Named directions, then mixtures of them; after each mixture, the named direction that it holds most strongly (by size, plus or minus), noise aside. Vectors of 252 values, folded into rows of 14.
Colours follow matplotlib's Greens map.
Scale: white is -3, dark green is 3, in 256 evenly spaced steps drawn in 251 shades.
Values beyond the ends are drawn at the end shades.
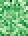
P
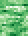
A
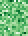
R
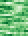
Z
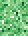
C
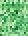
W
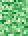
R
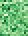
W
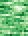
Z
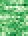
A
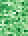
C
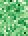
P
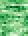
A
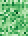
W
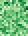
P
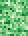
C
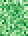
W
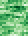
A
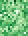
W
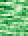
Z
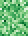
P
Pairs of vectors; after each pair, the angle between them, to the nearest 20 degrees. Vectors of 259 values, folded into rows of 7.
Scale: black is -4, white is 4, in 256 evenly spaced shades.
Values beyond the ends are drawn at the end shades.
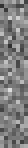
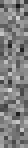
40 degrees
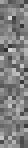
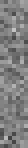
140 degrees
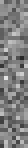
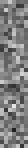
80 degrees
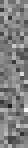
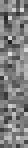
120 degrees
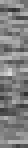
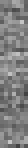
40 degrees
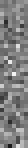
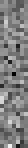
160 degrees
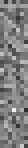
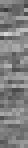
80 degrees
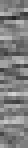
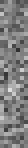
80 degrees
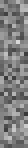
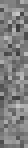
80 degrees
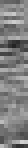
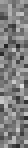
80 degrees
